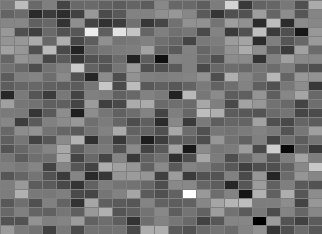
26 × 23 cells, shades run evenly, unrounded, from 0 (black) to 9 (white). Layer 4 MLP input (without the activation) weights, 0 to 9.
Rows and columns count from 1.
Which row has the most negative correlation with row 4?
9
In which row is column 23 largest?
19
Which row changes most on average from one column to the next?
4
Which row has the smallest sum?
16
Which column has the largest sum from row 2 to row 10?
10
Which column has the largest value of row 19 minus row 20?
8
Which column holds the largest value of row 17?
20
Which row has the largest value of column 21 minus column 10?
7
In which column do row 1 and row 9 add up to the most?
17
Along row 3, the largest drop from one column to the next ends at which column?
21
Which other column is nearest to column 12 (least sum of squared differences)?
11
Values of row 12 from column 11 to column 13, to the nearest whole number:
6 4 4
